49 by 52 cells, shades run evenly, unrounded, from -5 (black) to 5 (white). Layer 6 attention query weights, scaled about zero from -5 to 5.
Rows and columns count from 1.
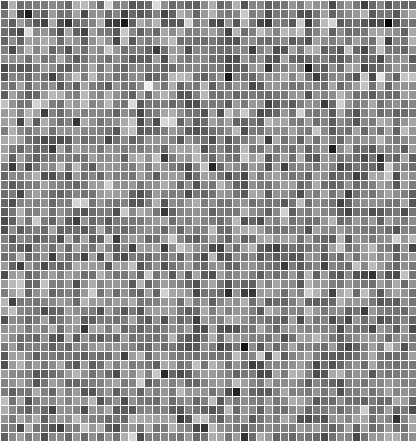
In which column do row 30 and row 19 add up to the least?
36
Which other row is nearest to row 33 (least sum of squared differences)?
32
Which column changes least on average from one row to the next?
41
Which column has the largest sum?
22
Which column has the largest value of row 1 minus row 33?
20
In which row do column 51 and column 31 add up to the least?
39
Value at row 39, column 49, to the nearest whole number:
3
